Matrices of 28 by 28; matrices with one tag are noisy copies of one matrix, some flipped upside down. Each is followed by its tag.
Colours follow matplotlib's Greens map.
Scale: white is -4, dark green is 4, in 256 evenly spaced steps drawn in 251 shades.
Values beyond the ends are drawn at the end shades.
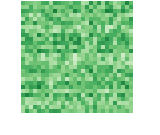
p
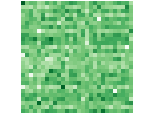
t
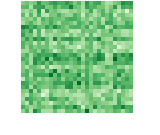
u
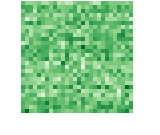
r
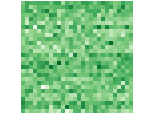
r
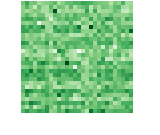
p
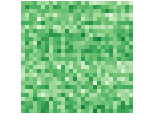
r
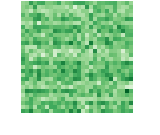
p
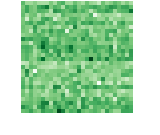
r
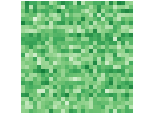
p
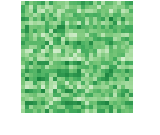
p
